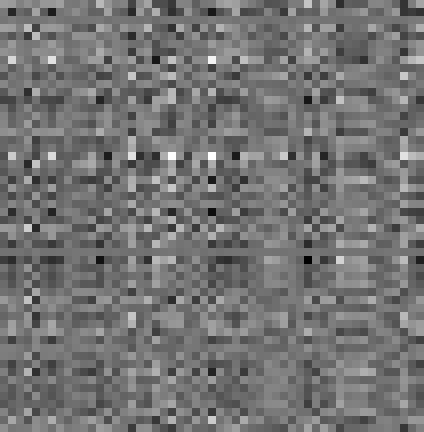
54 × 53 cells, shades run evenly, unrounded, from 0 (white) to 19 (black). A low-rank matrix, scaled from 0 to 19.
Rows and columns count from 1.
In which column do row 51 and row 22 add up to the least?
22
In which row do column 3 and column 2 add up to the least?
8
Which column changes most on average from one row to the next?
27
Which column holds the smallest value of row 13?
43
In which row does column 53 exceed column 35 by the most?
33
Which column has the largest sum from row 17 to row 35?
39
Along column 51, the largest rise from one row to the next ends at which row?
21
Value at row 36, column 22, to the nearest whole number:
11
